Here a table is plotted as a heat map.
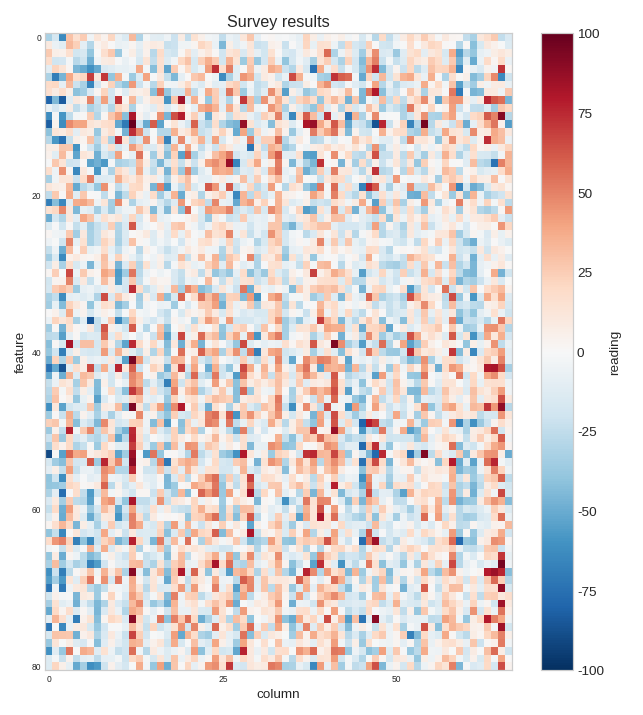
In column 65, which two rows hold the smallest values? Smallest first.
5, 30
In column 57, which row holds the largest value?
32
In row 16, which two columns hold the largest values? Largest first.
26, 39
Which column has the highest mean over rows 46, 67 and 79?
65
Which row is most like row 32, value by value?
76
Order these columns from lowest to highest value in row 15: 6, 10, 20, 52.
6, 52, 10, 20
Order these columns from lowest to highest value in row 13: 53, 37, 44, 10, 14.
37, 53, 44, 14, 10
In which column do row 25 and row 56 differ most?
29
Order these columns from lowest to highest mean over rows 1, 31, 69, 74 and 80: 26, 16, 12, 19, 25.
25, 19, 26, 16, 12
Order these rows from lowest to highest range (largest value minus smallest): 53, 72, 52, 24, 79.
79, 24, 72, 52, 53
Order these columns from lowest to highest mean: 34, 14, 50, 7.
7, 34, 14, 50
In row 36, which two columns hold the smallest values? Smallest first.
6, 10
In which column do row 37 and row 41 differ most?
8
